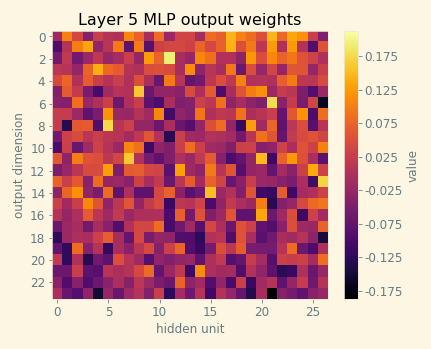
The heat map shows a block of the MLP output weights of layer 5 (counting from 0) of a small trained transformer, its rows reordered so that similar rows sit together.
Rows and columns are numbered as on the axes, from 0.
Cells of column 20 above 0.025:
7
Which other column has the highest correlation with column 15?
19
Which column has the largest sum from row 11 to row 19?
2
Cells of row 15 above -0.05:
24
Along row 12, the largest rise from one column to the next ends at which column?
12
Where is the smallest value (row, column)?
23, 21
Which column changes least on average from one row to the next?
16
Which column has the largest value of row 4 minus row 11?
18
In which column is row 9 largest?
20
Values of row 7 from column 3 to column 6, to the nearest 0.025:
-0.075 -0.05 0.125 -0.025
